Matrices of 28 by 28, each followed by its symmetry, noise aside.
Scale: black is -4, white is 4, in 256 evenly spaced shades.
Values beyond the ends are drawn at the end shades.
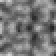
mirrored top to bottom.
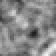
symmetric.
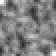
same after a half turn.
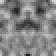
mirrored left to right.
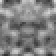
mirrored left to right.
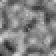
symmetric across the other diagonal.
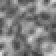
symmetric.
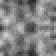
mirrored top to bottom.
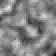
symmetric.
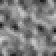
same after a half turn.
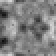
mirrored top to bottom.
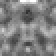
mirrored left to right.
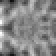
mirrored top to bottom.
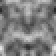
mirrored left to right.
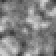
symmetric across the other diagonal.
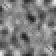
same after a half turn.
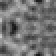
mirrored top to bottom.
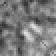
symmetric.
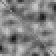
same after a half turn.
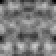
mirrored left to right.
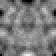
mirrored left to right.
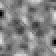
same after a half turn.
